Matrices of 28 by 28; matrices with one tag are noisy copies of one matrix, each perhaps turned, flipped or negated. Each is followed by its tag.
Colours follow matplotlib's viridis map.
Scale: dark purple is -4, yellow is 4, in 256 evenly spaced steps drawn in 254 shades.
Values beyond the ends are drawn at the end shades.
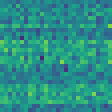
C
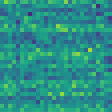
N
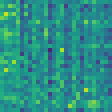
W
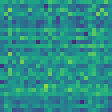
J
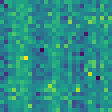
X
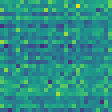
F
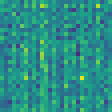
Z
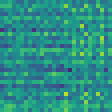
Z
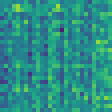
W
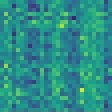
X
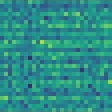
Z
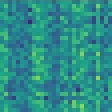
X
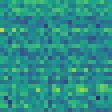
J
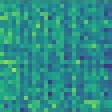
W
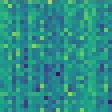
F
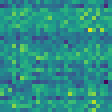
X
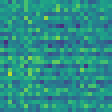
Z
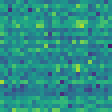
J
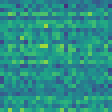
F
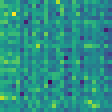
W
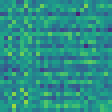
Z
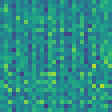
Z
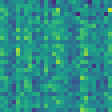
N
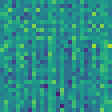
Z
